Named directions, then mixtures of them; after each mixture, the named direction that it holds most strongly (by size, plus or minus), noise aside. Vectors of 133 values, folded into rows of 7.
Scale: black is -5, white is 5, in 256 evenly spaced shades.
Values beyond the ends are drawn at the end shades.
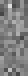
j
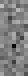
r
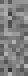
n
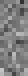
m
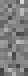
m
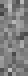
j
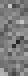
m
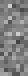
m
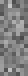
j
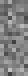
n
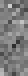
m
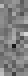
r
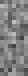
n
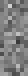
m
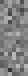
m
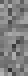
m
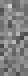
j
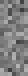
m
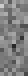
r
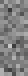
m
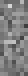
j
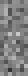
n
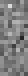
j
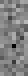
r
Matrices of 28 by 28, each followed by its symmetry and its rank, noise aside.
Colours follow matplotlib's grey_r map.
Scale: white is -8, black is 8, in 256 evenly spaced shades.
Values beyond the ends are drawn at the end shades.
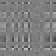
no symmetry, rank one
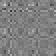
symmetric, rank two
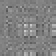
symmetric, rank two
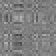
no symmetry, rank two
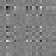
symmetric, rank one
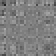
symmetric, rank two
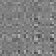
antisymmetric, rank two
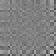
symmetric, rank one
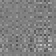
no symmetry, rank two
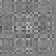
no symmetry, rank two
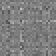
no symmetry, rank three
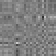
antisymmetric, rank two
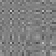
symmetric, rank two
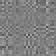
antisymmetric, rank two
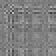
symmetric, rank two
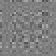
antisymmetric, rank two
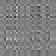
antisymmetric, rank two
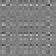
no symmetry, rank one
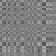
symmetric, rank one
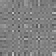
symmetric, rank two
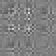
symmetric, rank two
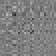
symmetric, rank three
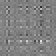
no symmetry, rank two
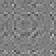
symmetric, rank two
